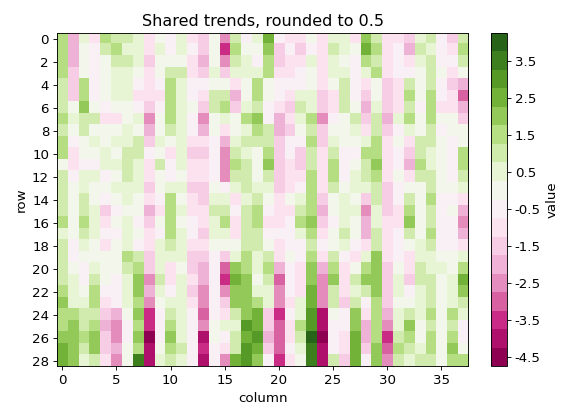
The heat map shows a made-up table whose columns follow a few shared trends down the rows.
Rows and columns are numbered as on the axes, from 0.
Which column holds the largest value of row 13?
23
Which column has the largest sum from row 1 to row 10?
0
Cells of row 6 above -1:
25
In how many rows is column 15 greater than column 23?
2
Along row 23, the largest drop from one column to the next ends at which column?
24
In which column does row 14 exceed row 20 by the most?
15
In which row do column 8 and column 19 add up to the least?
26
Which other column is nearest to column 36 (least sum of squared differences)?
31
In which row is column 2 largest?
6
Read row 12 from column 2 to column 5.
0.5 0.5 -0.5 0
